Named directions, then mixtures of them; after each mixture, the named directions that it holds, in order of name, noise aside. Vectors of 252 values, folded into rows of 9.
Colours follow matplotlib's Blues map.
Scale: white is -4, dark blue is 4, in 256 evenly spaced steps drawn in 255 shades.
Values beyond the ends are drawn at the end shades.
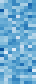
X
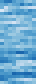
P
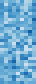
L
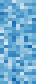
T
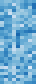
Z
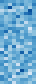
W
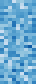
T.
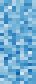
L, T, W.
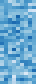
L, P, X.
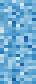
T.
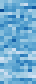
P, X.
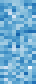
T, Z.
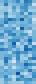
L.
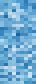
L, Z.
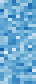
X.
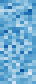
W.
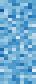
X.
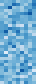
W, X.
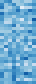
L, P, T.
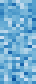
L, T, X.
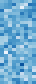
T, W, X.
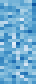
L, Z.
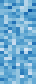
L, W.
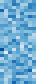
X.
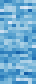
P, T.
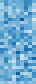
L.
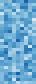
L, T, Z.
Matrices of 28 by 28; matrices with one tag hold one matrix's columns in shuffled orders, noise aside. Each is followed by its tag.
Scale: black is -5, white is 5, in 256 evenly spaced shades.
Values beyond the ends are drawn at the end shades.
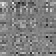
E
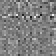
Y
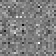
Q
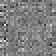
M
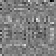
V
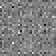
Q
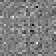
Q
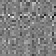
Y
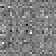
Q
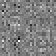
M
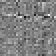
Y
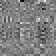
V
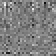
E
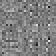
M
